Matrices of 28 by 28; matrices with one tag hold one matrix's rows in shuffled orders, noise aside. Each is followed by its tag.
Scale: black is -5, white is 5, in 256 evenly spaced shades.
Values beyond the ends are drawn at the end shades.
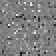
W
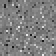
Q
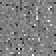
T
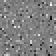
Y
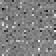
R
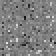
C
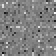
R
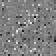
W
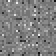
W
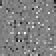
T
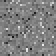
Q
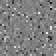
Y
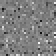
R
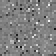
T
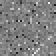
T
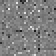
W
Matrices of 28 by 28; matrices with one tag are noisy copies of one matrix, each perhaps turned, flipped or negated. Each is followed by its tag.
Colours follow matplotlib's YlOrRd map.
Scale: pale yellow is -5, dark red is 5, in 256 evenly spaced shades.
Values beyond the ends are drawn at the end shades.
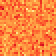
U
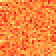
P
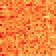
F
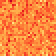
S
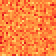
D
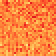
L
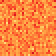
D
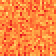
U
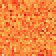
D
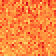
L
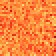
U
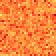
P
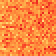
L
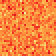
D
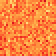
S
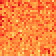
F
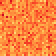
S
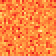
D
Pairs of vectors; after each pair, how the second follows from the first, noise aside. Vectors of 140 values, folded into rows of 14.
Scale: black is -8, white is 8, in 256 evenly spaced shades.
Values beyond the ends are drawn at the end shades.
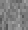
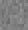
wrapped around, shrunk.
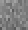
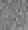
reversed, shrunk.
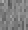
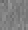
negated, shrunk.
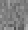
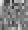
reversed, scaled up.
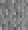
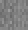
wrapped around, shrunk.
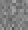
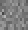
wrapped around.
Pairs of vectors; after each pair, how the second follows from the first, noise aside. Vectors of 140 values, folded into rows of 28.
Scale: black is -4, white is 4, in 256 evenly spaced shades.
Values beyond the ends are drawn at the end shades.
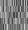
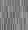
reversed, shrunk.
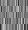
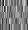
reversed.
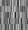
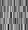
wrapped around.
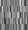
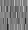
reversed, negated, partly zeroed.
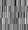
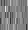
wrapped around, partly zeroed.
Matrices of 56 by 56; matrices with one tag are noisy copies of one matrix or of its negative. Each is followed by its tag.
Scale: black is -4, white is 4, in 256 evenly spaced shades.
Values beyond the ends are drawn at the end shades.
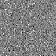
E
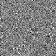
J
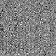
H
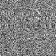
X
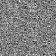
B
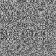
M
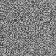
H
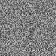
E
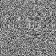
X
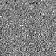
E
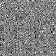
H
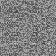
B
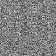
B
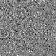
M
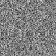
M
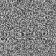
M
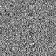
E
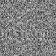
M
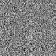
E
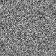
M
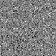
J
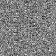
B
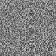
E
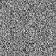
E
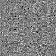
B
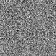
M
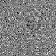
X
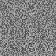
E
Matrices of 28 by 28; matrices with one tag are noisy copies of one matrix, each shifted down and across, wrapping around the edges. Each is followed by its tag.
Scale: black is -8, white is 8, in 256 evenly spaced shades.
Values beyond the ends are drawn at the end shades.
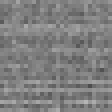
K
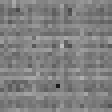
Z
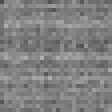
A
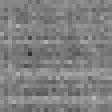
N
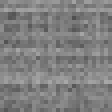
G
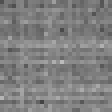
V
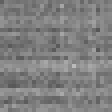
N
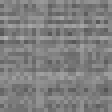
K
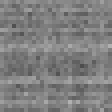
A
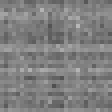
A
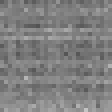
G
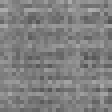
Z
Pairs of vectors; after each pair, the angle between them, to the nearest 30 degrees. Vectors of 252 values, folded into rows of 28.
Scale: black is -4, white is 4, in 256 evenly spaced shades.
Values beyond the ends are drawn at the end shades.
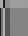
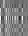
120 degrees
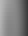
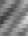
120 degrees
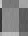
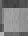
90 degrees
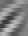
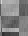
90 degrees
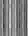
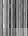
150 degrees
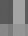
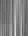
60 degrees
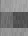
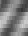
120 degrees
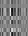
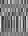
90 degrees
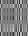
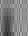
60 degrees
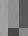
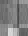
120 degrees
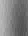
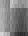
30 degrees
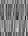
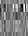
60 degrees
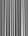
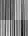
150 degrees
